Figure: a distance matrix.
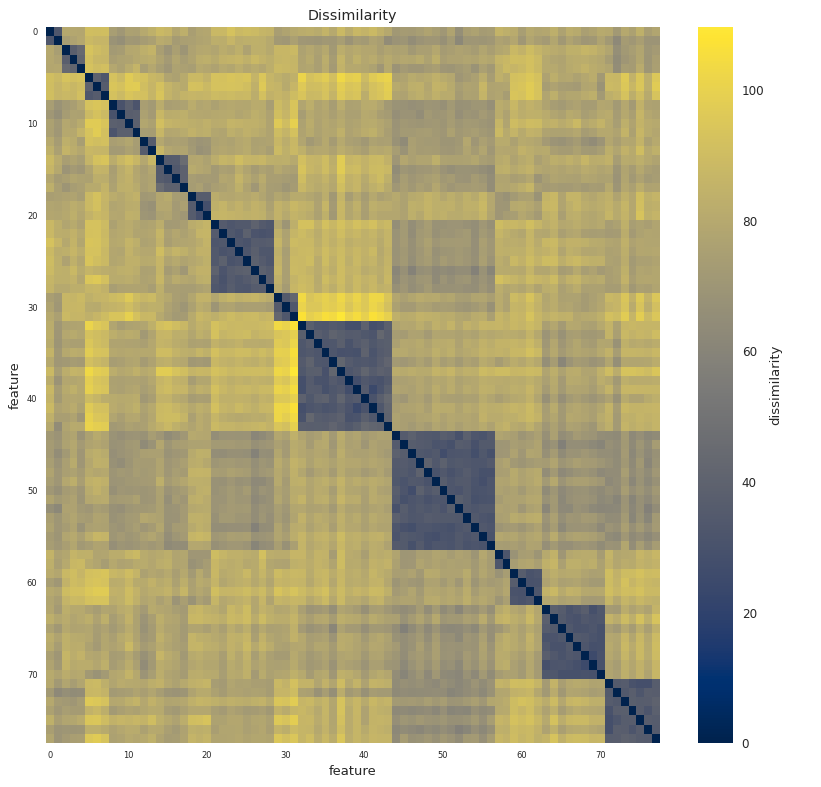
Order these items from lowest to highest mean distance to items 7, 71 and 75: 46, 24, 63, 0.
46, 63, 24, 0
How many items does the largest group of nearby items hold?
13
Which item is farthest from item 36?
31
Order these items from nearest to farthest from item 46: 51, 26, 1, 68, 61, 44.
51, 44, 26, 1, 68, 61
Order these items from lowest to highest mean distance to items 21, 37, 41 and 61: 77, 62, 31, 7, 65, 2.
62, 65, 2, 77, 7, 31
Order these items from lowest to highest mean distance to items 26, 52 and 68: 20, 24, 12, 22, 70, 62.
70, 22, 24, 12, 62, 20
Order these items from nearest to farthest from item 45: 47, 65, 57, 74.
47, 65, 74, 57
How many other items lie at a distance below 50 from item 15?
3
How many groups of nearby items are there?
15
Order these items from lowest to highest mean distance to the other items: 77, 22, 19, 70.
70, 22, 77, 19
